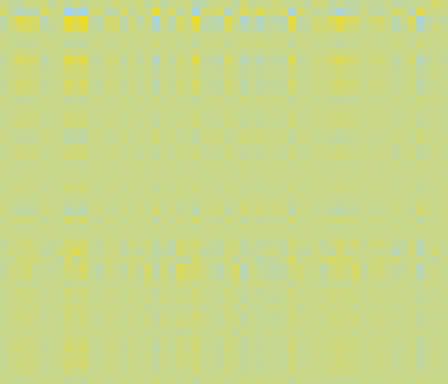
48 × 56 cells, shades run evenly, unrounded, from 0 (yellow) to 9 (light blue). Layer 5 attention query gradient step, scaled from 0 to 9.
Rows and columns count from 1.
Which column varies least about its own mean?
49
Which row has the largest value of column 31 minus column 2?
3
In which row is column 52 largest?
2
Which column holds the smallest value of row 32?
10
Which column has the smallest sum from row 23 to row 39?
11
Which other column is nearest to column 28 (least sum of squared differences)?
36
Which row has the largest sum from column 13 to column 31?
32
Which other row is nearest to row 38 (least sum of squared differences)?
41
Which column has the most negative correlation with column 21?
35
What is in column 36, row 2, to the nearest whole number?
3
